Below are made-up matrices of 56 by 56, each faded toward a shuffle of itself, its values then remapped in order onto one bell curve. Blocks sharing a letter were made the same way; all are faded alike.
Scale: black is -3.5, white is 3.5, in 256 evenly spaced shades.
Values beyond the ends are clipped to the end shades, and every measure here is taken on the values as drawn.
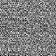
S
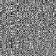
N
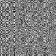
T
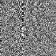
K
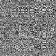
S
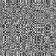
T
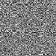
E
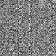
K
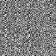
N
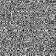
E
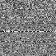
E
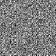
K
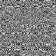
E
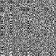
K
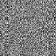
N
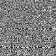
E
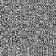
S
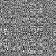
S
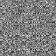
E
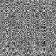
K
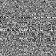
E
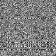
E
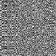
N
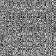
N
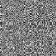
N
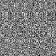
S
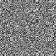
S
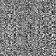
K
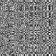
T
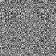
S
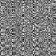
T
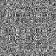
S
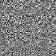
K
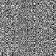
K
